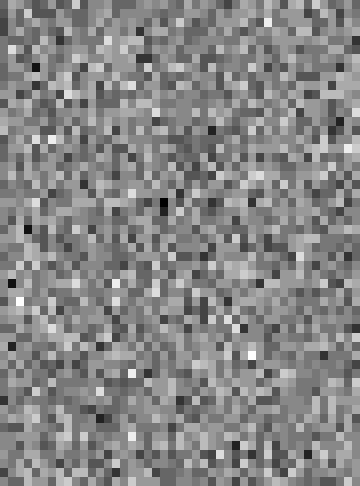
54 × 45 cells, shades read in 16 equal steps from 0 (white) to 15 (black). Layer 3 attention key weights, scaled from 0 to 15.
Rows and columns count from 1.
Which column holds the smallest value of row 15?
32
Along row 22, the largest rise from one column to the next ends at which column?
23
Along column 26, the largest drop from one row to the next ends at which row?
52
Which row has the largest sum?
18
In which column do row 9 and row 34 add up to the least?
15
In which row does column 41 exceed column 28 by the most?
40
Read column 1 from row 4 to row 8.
11 8 8 8 9
